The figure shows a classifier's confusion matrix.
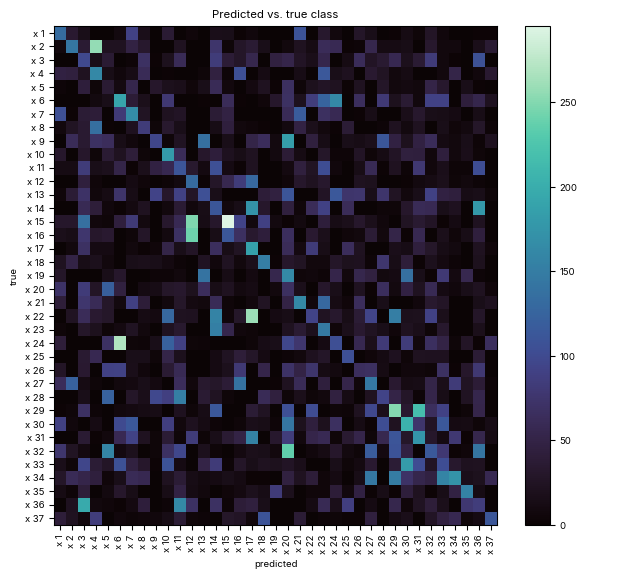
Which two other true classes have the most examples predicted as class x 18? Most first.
x 37, x 15
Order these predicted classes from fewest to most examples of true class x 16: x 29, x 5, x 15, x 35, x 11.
x 35, x 5, x 29, x 11, x 15
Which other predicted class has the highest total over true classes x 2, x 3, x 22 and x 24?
x 17
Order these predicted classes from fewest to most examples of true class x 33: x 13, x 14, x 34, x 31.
x 34, x 13, x 14, x 31
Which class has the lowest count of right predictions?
x 5
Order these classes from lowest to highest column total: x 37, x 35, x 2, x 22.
x 37, x 35, x 2, x 22
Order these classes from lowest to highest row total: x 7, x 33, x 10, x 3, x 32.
x 10, x 7, x 3, x 33, x 32
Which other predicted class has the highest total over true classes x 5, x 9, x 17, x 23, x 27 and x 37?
x 20
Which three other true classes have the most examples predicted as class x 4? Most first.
x 2, x 8, x 37
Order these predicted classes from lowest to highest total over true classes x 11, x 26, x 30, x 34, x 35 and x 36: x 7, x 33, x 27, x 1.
x 1, x 7, x 27, x 33
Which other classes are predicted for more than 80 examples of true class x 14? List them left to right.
x 17, x 23, x 36
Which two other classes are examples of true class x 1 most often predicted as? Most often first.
x 21, x 7
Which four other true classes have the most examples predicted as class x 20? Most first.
x 32, x 9, x 19, x 30
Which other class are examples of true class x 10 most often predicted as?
x 11
